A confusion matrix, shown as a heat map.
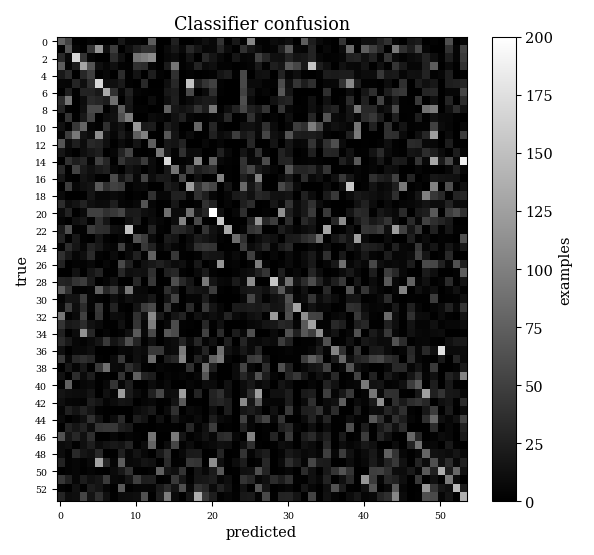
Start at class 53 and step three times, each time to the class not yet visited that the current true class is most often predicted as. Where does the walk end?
43
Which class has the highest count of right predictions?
20
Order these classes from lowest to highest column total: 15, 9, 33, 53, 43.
9, 43, 15, 53, 33
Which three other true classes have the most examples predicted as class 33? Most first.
3, 10, 37
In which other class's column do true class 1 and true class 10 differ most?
5
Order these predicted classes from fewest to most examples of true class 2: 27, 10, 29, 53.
29, 27, 53, 10
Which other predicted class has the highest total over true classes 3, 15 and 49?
33
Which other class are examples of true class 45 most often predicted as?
38
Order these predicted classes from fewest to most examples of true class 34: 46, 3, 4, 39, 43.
46, 4, 43, 39, 3
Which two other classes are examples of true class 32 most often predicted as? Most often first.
28, 12
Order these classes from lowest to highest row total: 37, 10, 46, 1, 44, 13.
13, 44, 46, 10, 1, 37
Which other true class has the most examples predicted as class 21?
26
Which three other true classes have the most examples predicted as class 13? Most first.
50, 41, 36
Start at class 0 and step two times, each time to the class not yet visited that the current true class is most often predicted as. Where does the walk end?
12
